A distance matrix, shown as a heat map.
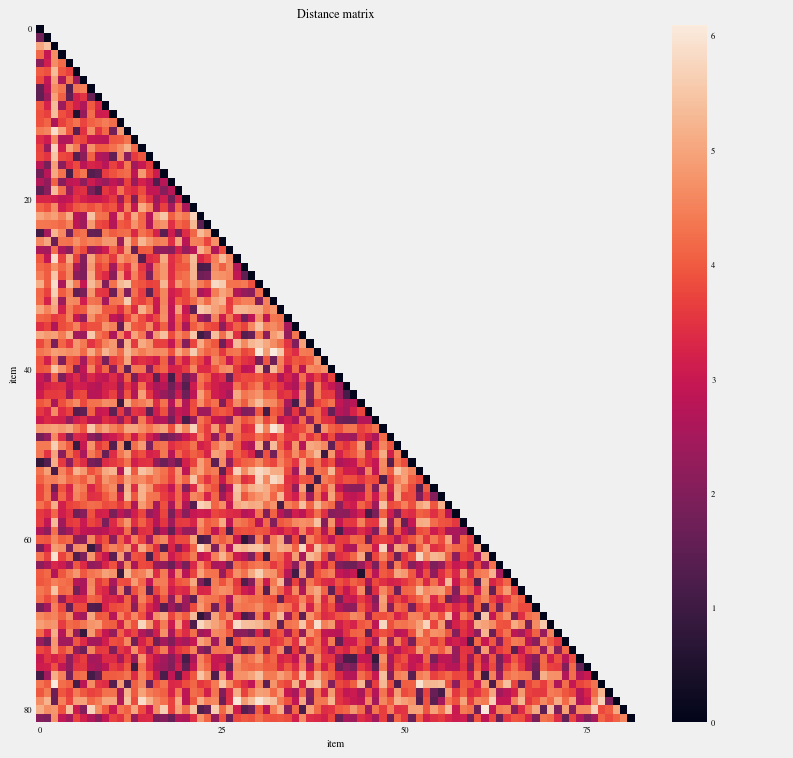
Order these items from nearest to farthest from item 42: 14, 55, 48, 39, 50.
48, 55, 39, 50, 14
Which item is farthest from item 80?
61
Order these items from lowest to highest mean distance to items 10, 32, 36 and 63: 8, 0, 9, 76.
9, 8, 0, 76
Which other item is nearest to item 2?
52
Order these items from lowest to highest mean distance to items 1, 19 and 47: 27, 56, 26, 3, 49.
26, 27, 3, 49, 56
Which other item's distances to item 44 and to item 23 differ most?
64
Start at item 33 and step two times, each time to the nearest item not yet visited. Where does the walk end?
21
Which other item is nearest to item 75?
13
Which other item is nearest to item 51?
0
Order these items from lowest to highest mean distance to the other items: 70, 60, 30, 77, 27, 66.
60, 66, 77, 27, 70, 30
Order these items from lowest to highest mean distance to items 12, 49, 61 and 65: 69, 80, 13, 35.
69, 80, 13, 35
